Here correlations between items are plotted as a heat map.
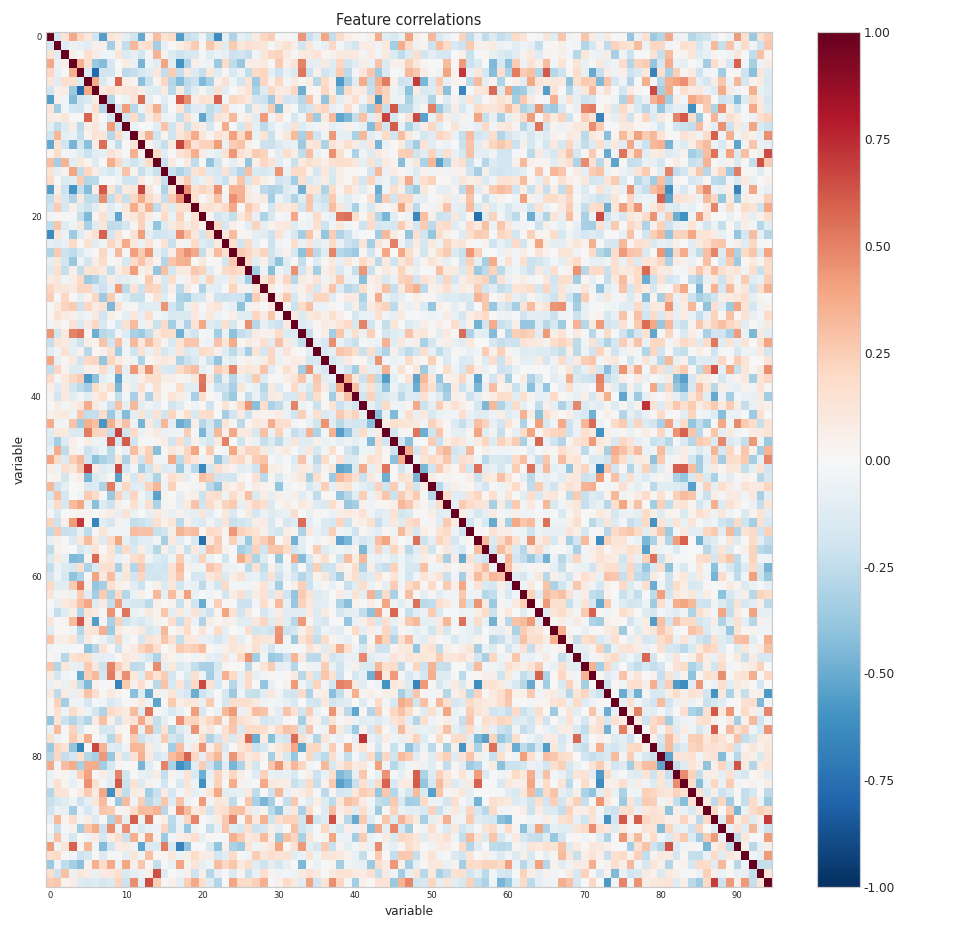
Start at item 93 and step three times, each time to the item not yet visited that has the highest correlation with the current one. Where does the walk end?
8
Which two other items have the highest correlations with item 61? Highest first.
4, 54
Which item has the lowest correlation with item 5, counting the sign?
38
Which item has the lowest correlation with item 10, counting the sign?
42
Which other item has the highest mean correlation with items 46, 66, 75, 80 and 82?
24
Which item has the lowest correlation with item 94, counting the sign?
73
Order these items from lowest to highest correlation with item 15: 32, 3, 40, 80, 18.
18, 80, 40, 32, 3
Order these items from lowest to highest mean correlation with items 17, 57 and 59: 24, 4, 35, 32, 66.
32, 4, 66, 24, 35
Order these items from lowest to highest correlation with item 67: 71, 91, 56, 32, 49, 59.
32, 59, 49, 56, 71, 91
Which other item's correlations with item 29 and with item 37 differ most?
87
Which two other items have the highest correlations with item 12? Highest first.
17, 7
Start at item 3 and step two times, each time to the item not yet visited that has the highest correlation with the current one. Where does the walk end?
81
